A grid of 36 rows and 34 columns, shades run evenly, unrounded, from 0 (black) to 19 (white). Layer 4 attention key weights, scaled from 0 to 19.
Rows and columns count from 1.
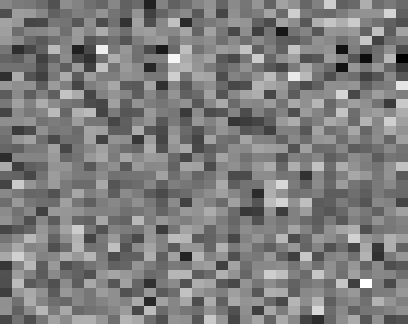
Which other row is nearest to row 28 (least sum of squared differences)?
5
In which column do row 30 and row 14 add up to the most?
3
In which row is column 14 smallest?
6
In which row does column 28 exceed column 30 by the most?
1
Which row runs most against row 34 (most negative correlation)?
29
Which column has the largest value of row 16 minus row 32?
13
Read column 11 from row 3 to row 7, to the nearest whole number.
4 8 6 11 11
